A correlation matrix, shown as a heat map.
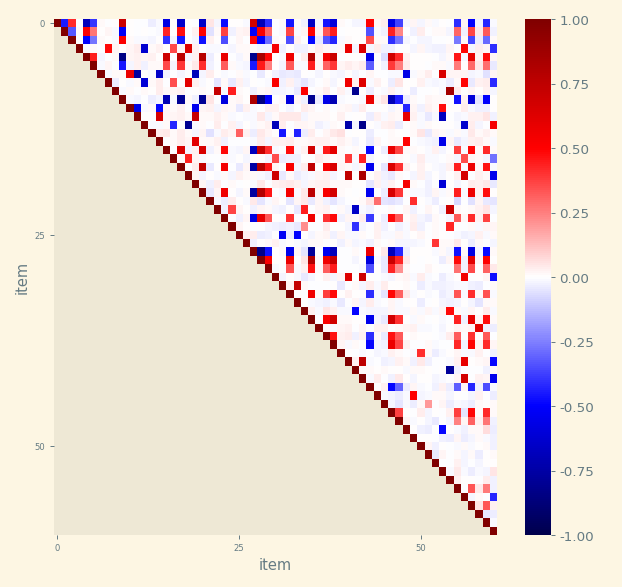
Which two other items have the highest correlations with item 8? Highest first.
54, 22
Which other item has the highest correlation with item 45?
51
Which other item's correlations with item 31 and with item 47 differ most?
33
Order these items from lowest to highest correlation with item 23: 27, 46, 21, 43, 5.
27, 43, 21, 5, 46
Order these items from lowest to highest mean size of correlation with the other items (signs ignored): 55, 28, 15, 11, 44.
44, 11, 55, 15, 28
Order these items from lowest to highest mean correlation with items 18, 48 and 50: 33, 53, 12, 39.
12, 53, 33, 39
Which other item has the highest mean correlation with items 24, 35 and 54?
8
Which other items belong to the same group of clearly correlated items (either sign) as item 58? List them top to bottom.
36
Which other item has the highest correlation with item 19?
11
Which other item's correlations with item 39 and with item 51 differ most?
50
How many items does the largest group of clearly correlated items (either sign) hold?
23
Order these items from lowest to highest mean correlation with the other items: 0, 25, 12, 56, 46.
0, 12, 25, 56, 46
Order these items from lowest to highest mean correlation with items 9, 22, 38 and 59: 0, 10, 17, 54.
0, 10, 17, 54
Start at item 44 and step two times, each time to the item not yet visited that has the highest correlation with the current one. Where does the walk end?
21
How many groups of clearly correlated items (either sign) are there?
10
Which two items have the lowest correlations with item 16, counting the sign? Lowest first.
12, 60
